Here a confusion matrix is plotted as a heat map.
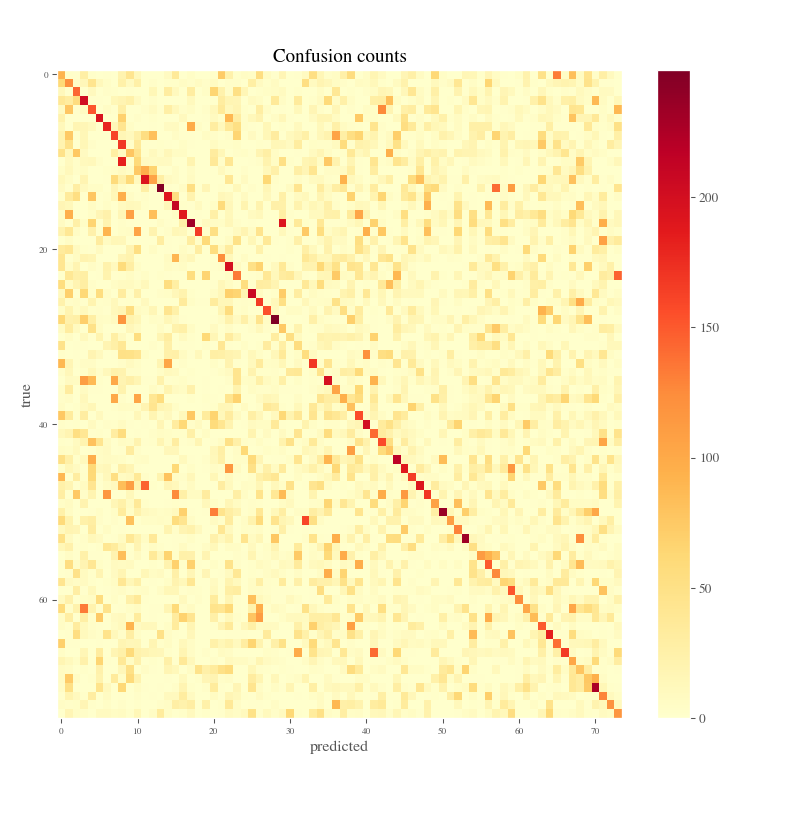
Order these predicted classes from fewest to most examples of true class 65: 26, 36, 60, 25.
60, 26, 36, 25
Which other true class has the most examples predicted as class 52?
49
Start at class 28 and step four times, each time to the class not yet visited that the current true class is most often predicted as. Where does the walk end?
46
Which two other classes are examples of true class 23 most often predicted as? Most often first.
73, 44
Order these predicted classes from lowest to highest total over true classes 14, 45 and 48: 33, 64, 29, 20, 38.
20, 33, 64, 38, 29
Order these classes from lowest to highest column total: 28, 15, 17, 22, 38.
28, 17, 15, 38, 22
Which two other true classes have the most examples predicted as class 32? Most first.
51, 18
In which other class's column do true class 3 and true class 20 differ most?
43
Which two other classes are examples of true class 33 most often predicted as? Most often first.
14, 0
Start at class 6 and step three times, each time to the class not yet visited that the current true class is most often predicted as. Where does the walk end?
57
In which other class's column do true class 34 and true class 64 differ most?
54
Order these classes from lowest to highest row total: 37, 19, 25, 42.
19, 42, 25, 37
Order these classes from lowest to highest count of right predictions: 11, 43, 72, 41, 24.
24, 43, 11, 72, 41
